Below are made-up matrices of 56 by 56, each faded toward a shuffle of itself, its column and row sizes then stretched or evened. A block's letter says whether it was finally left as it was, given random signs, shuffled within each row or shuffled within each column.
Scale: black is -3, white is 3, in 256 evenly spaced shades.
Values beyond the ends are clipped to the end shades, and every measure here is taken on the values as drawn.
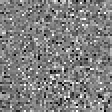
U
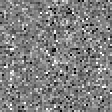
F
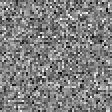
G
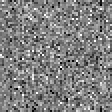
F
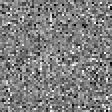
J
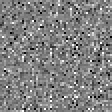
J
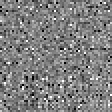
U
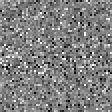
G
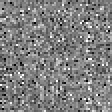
U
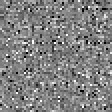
J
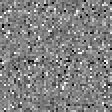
J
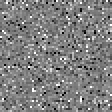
G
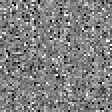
F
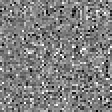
U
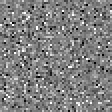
F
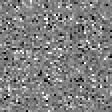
U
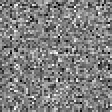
U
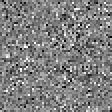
J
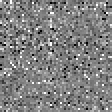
J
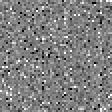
F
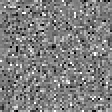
J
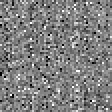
F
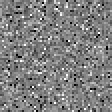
F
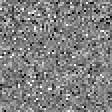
G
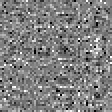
U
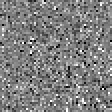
F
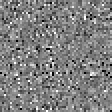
U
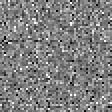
F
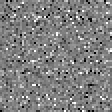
G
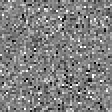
J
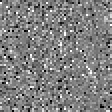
F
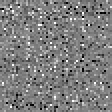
J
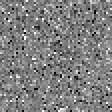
F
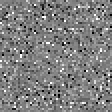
G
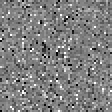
F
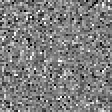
J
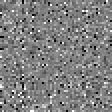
U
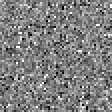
G
